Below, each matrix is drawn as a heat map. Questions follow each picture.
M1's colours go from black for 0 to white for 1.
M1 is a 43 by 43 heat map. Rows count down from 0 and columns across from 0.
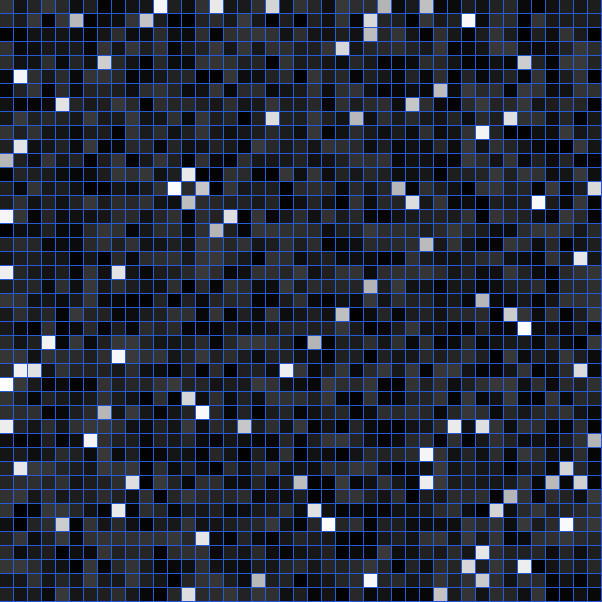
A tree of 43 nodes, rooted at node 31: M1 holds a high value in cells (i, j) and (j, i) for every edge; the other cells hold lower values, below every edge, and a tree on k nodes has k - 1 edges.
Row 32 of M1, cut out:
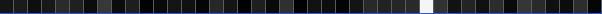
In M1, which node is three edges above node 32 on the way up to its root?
41
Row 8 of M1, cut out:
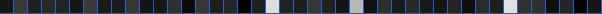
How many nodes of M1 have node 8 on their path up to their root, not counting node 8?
6
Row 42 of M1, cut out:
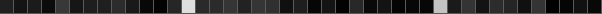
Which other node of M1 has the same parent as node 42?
6
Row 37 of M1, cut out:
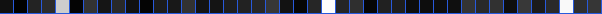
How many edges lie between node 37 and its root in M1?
7
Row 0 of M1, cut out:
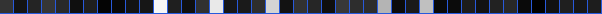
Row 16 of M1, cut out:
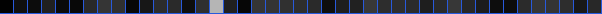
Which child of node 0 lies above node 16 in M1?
15
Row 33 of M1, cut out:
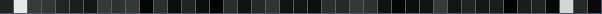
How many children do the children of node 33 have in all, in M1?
3
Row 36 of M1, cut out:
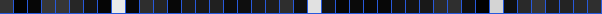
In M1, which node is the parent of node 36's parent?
19
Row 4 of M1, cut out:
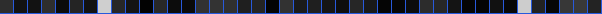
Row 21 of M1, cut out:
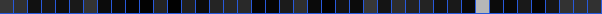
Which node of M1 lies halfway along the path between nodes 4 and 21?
1
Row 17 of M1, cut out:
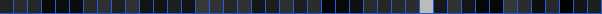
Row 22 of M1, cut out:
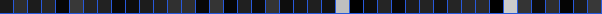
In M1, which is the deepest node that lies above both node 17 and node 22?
30
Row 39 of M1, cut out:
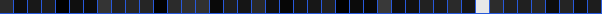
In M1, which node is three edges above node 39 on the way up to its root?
26
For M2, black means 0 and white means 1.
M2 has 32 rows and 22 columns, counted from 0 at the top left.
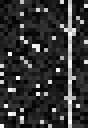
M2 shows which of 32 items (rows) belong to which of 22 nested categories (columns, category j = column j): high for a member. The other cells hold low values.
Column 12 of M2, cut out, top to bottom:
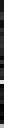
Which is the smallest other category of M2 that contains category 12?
0
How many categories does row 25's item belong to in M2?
1
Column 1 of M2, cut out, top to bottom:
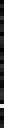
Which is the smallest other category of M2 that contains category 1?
19
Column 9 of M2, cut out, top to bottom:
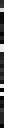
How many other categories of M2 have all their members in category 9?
2
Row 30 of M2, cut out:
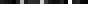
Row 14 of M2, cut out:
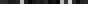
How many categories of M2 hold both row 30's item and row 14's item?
2
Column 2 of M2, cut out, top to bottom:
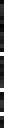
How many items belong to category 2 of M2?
3
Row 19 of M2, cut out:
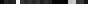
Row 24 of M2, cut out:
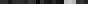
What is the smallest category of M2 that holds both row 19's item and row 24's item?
18
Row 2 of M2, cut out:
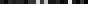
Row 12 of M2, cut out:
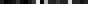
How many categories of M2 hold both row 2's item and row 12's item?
3
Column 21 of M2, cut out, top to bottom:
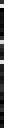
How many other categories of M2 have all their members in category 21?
1
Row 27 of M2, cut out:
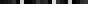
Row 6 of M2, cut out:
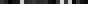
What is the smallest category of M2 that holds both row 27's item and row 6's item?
5
